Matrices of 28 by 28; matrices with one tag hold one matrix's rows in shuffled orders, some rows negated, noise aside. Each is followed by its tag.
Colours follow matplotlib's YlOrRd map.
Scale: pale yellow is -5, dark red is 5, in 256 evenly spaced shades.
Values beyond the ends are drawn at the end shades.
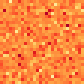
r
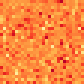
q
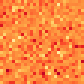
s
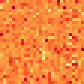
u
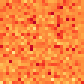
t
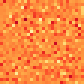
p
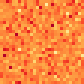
r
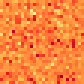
t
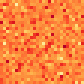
q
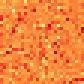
s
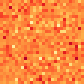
p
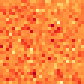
t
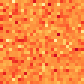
s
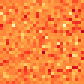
u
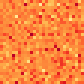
p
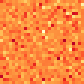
u
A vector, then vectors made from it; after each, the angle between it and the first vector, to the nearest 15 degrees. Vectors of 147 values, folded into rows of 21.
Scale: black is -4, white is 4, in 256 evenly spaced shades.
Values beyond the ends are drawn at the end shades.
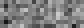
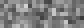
90 degrees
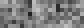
105 degrees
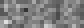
150 degrees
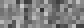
120 degrees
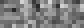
90 degrees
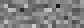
105 degrees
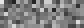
75 degrees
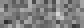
45 degrees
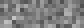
135 degrees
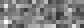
165 degrees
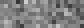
120 degrees
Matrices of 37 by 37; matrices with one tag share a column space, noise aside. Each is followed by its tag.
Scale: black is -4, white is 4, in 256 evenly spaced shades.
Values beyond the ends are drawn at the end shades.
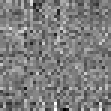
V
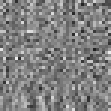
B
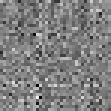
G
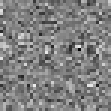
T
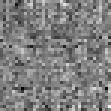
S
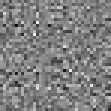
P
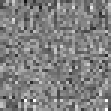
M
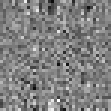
M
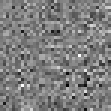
P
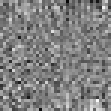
M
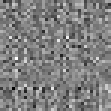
S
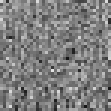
S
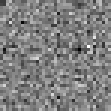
T
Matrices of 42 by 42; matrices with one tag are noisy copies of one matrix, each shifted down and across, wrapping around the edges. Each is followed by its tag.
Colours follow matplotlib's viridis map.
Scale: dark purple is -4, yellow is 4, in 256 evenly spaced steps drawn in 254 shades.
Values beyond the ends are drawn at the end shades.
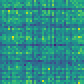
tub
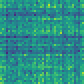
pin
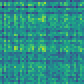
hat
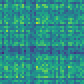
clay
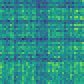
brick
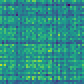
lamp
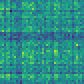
clay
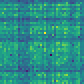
brick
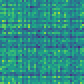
lamp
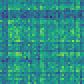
clay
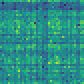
clay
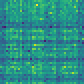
brick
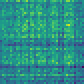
pin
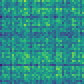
tub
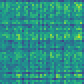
hat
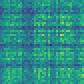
brick
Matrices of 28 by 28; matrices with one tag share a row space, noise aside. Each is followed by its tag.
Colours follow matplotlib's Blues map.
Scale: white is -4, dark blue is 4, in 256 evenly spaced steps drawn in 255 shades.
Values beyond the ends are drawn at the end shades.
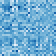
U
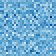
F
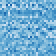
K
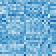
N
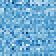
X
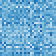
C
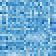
N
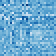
X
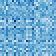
F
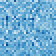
F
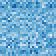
K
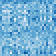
U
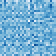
C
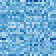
N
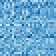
X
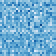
C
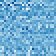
X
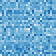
C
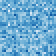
K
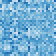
U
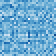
U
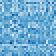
U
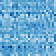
U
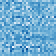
X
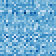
F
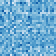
X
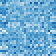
N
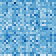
F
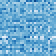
N
